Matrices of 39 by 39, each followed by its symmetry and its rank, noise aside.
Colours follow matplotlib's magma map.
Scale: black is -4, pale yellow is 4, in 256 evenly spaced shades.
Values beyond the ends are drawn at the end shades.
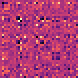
symmetric, rank four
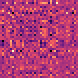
no symmetry, rank four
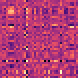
no symmetry, rank three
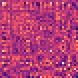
symmetric, rank five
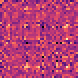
symmetric, rank four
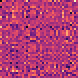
no symmetry, rank five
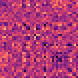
symmetric, rank three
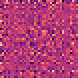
antisymmetric, rank four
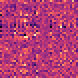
no symmetry, rank five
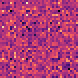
symmetric, rank five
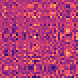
antisymmetric, rank four
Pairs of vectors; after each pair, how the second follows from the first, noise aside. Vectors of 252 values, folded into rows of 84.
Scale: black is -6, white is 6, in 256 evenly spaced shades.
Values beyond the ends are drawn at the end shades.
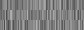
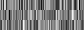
reversed, scaled up.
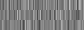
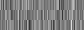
wrapped around, negated.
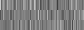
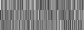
copied.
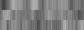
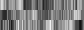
reversed, scaled up.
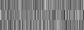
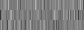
negated, partly zeroed.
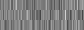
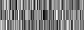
reversed, scaled up.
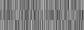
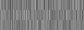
wrapped around, negated, shrunk.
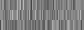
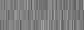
wrapped around, shrunk.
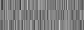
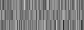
reversed.
